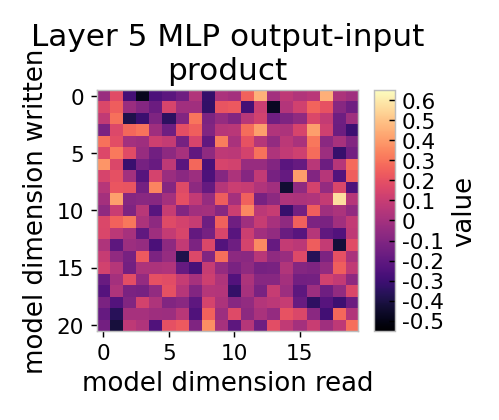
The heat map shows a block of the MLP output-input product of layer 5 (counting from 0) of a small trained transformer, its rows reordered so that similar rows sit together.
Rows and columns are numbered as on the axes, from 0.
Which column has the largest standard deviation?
18
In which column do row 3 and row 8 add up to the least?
19
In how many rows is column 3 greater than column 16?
6
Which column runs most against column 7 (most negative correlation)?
8
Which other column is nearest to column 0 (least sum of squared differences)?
9
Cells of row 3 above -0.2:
19
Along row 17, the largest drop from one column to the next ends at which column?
10
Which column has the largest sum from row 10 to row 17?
5
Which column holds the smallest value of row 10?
14
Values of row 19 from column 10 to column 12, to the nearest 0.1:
0.2 -0.1 0
